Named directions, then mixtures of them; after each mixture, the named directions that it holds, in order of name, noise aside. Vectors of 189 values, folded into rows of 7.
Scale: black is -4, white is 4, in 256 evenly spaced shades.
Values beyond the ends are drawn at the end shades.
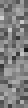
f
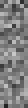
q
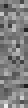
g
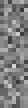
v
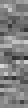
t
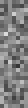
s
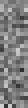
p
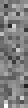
g, q.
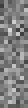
f, v.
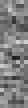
s, t.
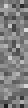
g.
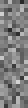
q, v.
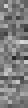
f, q, t.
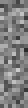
f, s.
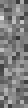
f.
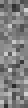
q, s.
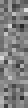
p, q, s.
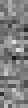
f, g, t.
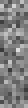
p, q.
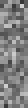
q.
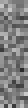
p.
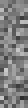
f, p.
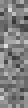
p, s, t.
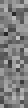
s.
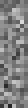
f, p, s.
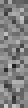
p, s, v.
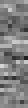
t.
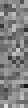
g.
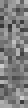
f, g, t.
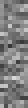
p, t, v.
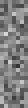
s.
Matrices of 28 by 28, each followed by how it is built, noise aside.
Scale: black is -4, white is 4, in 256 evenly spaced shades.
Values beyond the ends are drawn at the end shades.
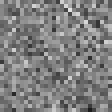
Toeplitz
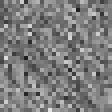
Toeplitz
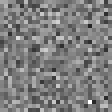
low rank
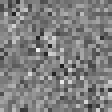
block diagonal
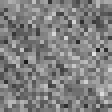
Toeplitz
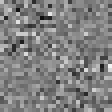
block diagonal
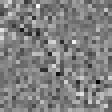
block diagonal
